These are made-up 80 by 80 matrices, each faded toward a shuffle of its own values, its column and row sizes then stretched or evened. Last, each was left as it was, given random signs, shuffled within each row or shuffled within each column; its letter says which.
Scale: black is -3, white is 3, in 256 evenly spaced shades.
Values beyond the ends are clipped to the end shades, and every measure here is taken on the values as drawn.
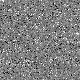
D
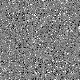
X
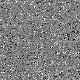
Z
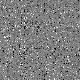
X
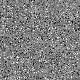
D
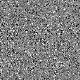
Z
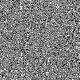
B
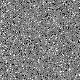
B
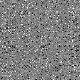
Z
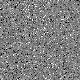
Z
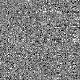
Z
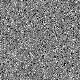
B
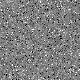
B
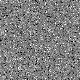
B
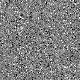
B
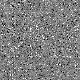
X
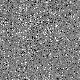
X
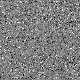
D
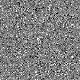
Z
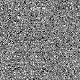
Z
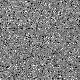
D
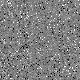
B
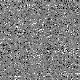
Z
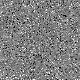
X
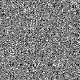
Z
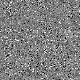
Z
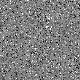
B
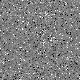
B
